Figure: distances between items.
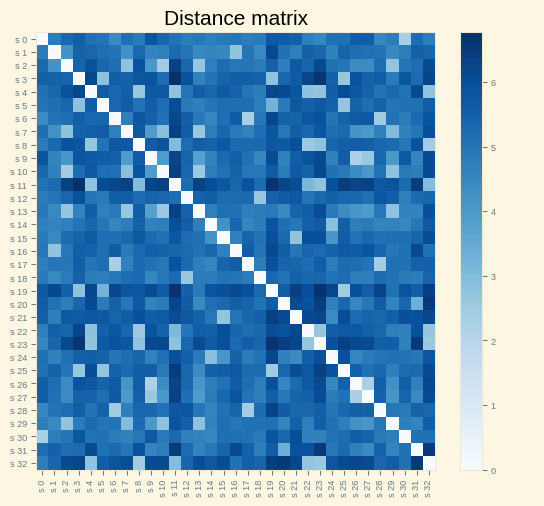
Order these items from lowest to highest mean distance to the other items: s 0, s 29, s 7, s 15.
s 29, s 7, s 0, s 15
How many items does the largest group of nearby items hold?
6
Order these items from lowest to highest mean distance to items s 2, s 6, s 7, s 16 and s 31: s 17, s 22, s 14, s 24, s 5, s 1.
s 1, s 17, s 14, s 24, s 5, s 22
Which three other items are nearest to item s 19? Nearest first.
s 25, s 3, s 5
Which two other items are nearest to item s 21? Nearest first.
s 15, s 24
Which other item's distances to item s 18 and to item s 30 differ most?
s 0
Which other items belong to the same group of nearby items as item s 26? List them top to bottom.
s 9, s 27
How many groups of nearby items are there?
11
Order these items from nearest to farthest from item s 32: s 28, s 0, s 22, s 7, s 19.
s 22, s 0, s 28, s 7, s 19
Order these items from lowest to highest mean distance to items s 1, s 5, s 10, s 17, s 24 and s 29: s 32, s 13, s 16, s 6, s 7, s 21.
s 13, s 7, s 6, s 16, s 21, s 32
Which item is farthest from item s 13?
s 11
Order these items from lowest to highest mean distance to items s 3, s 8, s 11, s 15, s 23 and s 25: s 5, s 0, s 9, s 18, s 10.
s 5, s 0, s 18, s 10, s 9
